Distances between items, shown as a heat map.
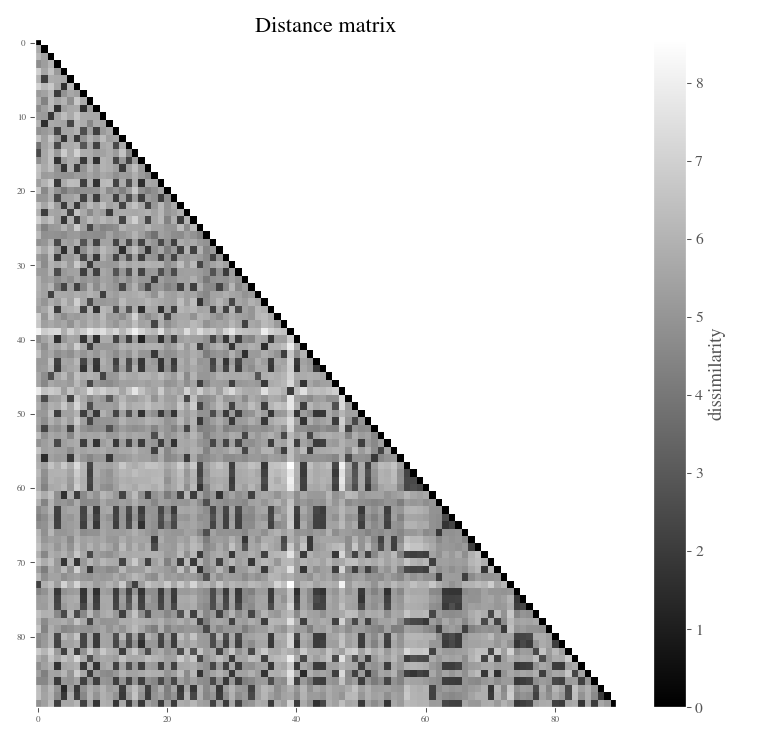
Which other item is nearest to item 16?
40
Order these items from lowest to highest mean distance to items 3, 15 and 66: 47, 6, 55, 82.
55, 82, 6, 47
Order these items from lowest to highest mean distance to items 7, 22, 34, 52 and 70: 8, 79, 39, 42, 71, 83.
79, 42, 71, 8, 83, 39
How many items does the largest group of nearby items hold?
28
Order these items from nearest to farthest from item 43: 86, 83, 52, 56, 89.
89, 86, 52, 56, 83
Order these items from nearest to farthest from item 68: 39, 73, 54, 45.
54, 45, 73, 39
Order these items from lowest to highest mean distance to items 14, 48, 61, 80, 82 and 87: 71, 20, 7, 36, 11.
7, 36, 20, 11, 71
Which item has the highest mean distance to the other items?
39
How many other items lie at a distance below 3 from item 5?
6
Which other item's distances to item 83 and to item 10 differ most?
2
